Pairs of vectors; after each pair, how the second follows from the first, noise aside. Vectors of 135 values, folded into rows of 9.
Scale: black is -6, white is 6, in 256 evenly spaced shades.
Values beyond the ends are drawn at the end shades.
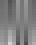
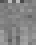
reversed, negated, partly zeroed.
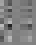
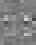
reversed, negated, partly zeroed.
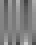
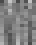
reversed.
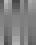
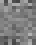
sign-scrambled.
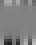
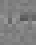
wrapped around, shrunk.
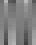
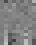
negated, partly zeroed.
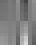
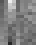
reversed.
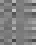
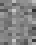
sign-scrambled.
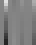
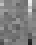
reversed, negated.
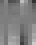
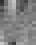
reversed, negated.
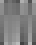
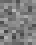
shuffled.
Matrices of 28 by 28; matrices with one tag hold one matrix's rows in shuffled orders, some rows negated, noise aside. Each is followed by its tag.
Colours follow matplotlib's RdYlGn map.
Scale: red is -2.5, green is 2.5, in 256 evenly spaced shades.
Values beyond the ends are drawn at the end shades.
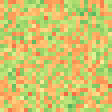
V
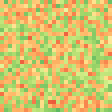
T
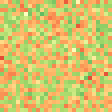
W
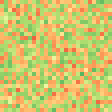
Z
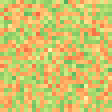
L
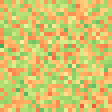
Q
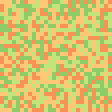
W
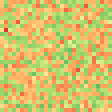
V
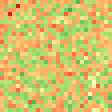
V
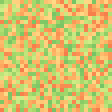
Z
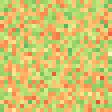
W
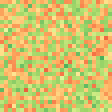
V
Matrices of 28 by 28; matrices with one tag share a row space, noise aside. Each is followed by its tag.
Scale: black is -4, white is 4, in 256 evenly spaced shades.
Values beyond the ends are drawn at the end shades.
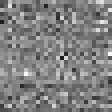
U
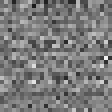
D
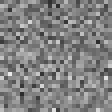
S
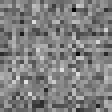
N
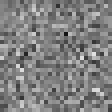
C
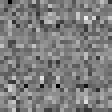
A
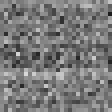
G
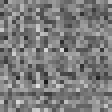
G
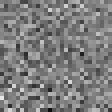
S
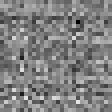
N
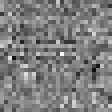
U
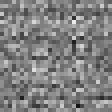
N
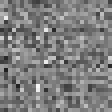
G
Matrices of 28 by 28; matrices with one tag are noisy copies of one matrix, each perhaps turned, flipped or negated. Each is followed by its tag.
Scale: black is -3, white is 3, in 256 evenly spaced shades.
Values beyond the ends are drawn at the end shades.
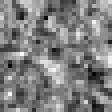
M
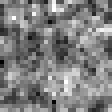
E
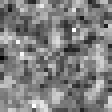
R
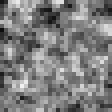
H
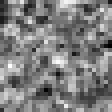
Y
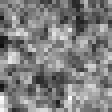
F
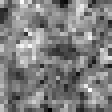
E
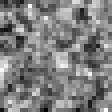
Y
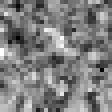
M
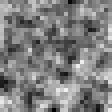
H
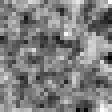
H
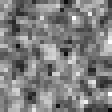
Y
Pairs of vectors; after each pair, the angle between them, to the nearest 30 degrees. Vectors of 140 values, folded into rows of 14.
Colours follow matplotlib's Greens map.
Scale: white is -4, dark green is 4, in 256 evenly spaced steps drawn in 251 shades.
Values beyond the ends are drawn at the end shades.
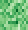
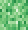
150 degrees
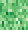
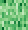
120 degrees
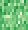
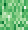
60 degrees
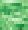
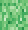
90 degrees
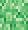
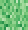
90 degrees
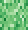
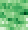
90 degrees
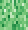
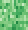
30 degrees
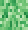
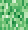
120 degrees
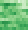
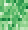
120 degrees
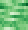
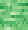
30 degrees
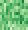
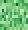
60 degrees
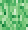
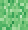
60 degrees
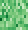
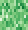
150 degrees
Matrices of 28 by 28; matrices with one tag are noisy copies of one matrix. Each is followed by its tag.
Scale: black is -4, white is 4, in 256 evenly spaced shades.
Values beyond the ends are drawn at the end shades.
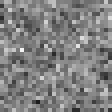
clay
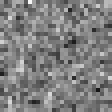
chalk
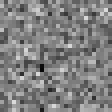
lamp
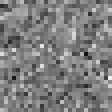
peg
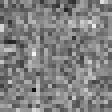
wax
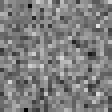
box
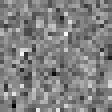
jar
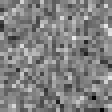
peg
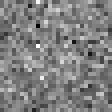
box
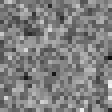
jar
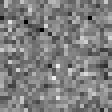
clay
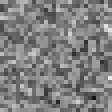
peg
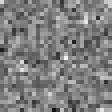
chalk
